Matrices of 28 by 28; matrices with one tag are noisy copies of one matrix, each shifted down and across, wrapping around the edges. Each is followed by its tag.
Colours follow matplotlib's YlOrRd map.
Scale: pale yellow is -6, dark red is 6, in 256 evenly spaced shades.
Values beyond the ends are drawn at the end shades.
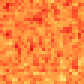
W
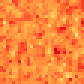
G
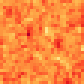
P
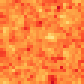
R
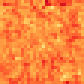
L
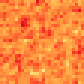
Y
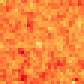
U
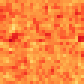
L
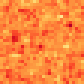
Y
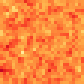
G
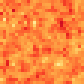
R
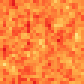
P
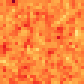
P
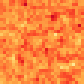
Y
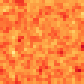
G
